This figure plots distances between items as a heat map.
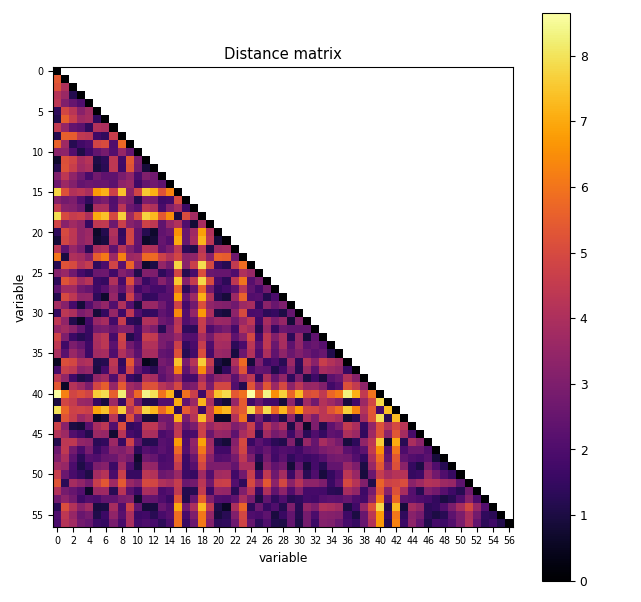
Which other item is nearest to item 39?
1
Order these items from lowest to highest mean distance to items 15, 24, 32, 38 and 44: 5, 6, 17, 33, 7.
33, 17, 7, 5, 6
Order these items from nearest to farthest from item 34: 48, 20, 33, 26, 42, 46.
33, 48, 46, 20, 26, 42
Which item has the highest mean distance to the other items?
40
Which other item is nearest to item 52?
4
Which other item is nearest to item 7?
45
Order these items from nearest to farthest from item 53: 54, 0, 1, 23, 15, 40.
54, 0, 1, 23, 15, 40
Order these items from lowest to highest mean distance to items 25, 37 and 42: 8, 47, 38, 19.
38, 47, 19, 8
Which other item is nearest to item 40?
15
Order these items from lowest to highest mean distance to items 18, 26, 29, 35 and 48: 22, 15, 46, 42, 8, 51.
22, 46, 51, 8, 15, 42
